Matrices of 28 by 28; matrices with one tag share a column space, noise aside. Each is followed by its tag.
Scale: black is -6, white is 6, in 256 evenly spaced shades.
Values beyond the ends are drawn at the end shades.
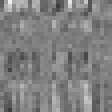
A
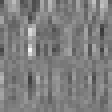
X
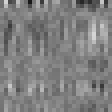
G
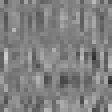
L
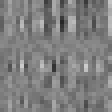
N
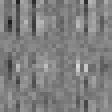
N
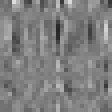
G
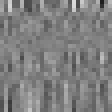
A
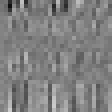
A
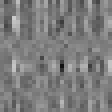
N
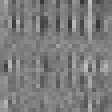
N
